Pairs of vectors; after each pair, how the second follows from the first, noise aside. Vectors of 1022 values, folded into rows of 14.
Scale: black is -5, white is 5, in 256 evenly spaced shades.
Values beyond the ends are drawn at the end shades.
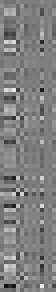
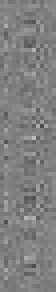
wrapped around, negated, shrunk.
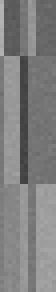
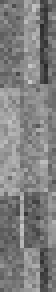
wrapped around.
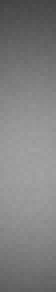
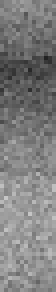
wrapped around.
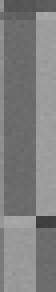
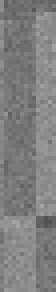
shrunk.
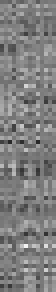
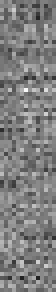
wrapped around.
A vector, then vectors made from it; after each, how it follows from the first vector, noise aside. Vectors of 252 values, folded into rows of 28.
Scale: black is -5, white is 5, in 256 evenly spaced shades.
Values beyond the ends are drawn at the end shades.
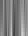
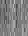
reversed, negated, partly zeroed.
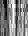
reversed, negated, scaled up.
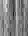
reversed.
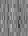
wrapped around, negated, partly zeroed.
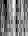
reversed, negated, scaled up.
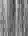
reversed.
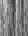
reversed.
